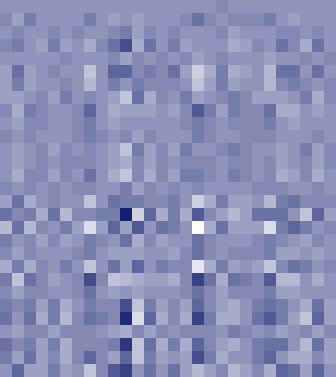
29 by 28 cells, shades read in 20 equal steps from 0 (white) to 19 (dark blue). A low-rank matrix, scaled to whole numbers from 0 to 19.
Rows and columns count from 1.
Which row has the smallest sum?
18
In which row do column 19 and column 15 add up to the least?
22
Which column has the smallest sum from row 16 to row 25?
12
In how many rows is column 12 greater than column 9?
11
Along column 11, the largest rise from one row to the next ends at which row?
27
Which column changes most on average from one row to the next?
17
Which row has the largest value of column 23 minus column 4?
25
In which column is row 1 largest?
19
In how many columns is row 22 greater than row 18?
12
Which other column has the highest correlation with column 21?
20
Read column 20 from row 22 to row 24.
12 10 7
